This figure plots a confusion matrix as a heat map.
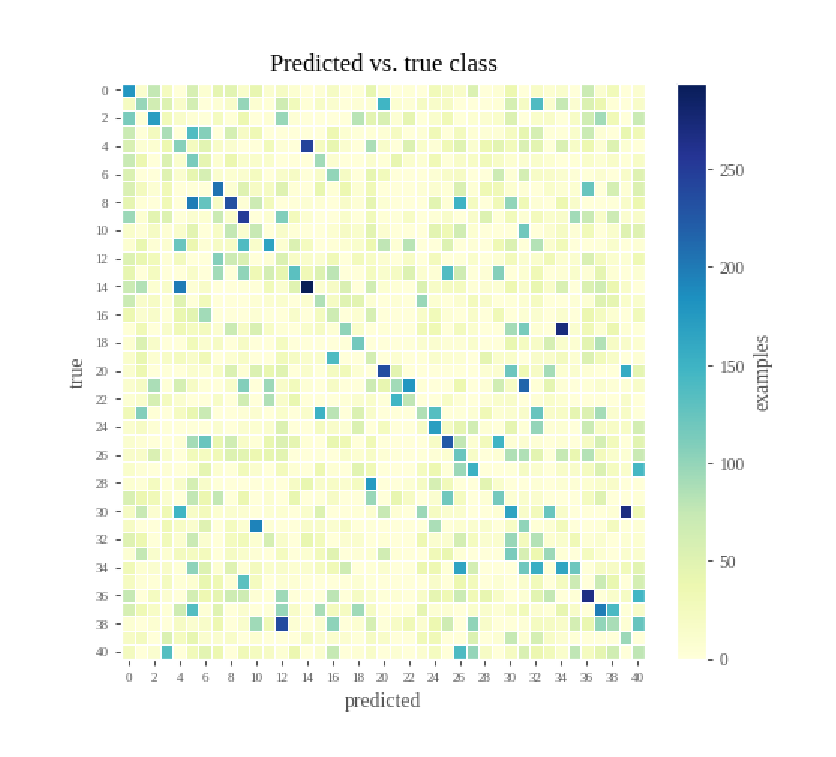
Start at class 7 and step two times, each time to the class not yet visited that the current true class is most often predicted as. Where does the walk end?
40
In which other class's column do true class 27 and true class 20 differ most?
39
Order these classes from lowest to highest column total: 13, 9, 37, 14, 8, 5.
13, 14, 8, 37, 9, 5
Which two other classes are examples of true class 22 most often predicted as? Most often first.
21, 11
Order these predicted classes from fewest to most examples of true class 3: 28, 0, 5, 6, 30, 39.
28, 30, 39, 0, 6, 5
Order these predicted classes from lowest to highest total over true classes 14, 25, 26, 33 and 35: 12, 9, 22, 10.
22, 10, 12, 9
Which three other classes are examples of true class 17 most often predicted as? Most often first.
34, 31, 30
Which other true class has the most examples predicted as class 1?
23
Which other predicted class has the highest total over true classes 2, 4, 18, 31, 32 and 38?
12
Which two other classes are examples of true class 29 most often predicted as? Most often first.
25, 19
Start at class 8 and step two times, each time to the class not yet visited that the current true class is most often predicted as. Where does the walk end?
15
